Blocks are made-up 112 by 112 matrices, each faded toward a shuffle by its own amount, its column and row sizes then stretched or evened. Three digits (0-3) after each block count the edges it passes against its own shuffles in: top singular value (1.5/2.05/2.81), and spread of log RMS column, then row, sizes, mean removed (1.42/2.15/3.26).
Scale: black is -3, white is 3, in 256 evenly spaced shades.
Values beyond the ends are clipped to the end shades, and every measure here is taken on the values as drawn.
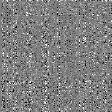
1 3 2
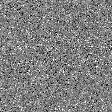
0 0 1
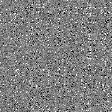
1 2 1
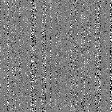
0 3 0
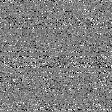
0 0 3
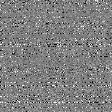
0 1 3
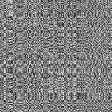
3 3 0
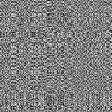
3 2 2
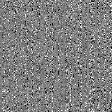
1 3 0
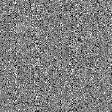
1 2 1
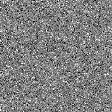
1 1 0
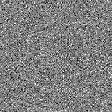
2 0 0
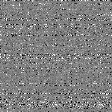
0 1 3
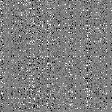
2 3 2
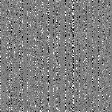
1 3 0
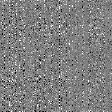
0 3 1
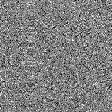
2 0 0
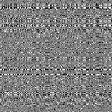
3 0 3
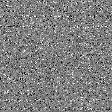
0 0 2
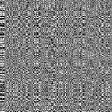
3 3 2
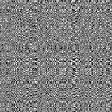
3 2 2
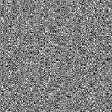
2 2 0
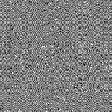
3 0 0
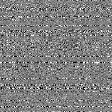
2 1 3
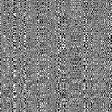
3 3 0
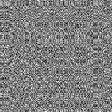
3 0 0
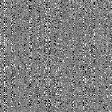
2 3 1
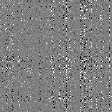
2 3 2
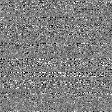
1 1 3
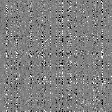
2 3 2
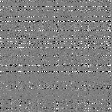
2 2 3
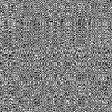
3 1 0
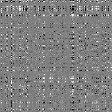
3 3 3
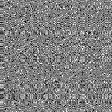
3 0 1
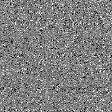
0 1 2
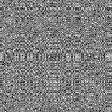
3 0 2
